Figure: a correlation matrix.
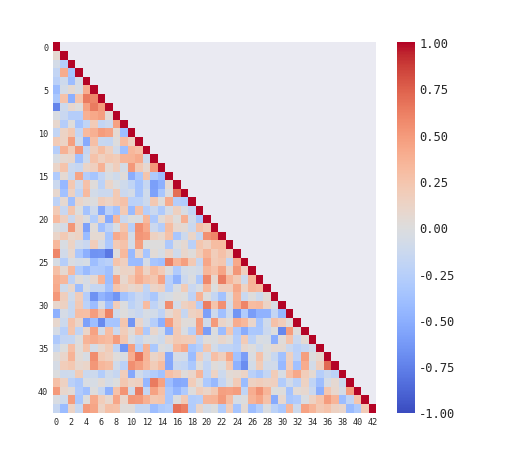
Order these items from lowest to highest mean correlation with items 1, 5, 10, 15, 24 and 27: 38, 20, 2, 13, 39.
38, 2, 39, 13, 20
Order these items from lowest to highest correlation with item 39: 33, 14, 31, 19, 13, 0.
31, 19, 33, 0, 14, 13
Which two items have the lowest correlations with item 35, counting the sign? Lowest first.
9, 40
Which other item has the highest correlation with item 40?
11
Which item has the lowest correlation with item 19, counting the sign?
6
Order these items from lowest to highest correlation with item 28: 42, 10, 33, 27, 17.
33, 42, 10, 17, 27
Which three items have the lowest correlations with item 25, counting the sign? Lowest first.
37, 36, 33
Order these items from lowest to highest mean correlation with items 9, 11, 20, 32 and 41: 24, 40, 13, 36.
13, 36, 24, 40
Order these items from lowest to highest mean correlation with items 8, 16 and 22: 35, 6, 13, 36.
13, 35, 36, 6
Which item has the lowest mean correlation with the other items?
29
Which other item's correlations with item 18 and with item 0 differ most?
7
